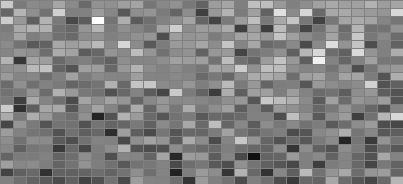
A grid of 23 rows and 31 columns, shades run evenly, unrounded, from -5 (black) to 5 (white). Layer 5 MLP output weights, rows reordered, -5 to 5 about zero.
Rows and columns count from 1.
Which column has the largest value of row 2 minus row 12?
31
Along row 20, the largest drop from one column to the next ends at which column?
14
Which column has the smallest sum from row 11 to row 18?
6
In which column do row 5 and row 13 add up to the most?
22
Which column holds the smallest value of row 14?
2
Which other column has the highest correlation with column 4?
1
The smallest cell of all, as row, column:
20, 20
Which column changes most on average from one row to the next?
19
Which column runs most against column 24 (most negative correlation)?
16
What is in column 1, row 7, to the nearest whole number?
0
